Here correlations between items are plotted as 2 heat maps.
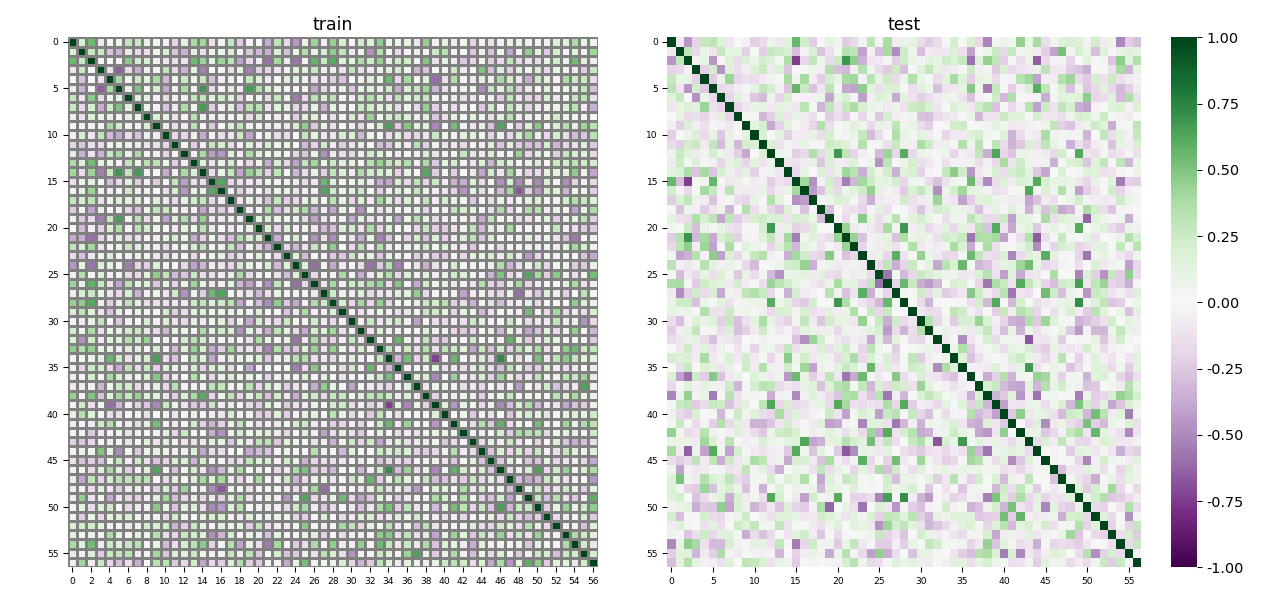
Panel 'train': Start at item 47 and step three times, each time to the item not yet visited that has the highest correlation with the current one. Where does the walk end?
26
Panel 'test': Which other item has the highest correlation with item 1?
47
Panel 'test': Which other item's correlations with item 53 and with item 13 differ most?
25
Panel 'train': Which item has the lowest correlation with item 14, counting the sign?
3
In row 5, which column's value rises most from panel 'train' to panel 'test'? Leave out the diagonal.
44
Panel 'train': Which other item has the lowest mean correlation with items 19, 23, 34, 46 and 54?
39
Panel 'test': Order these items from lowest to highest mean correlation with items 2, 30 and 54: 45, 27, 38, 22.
27, 45, 22, 38
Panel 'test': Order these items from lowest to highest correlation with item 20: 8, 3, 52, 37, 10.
3, 8, 10, 52, 37
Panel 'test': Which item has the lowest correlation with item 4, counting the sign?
44
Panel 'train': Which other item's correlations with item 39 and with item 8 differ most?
34
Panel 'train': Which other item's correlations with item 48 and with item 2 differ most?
16
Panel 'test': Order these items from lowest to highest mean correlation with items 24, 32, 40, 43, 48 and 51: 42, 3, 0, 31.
31, 3, 0, 42
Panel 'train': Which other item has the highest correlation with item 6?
2
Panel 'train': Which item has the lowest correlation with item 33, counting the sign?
21
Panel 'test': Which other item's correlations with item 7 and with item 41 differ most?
50
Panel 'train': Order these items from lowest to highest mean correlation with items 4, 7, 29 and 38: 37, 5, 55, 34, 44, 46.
44, 37, 55, 46, 34, 5
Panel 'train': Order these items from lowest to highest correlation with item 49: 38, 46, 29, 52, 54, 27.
54, 27, 38, 46, 52, 29
